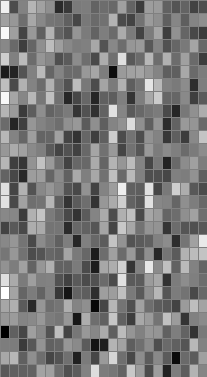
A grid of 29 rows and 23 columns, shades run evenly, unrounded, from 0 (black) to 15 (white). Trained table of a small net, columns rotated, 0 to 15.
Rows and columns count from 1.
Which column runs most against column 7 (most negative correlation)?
1
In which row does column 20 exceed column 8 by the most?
15
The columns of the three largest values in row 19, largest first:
23, 13, 22
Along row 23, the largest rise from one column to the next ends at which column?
12
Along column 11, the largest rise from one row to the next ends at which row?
29
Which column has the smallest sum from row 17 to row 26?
11
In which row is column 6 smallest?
28
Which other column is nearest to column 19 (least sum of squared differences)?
3
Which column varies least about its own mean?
10
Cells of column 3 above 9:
6
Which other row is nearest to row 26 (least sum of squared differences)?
18
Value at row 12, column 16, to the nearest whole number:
5
